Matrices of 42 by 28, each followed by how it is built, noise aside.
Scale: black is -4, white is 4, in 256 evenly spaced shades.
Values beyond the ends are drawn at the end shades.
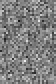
repeating columns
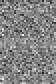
repeating columns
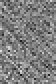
Toeplitz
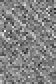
Toeplitz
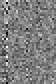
uneven columns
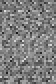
repeating columns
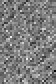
Hankel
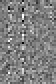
uneven columns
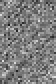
Hankel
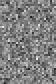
repeating columns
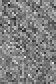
Toeplitz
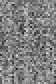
blocks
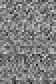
repeating columns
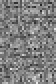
blocks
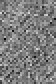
Hankel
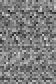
repeating columns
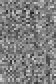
blocks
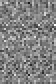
repeating columns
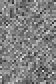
Hankel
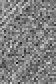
Hankel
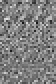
repeating columns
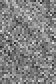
Toeplitz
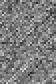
Hankel
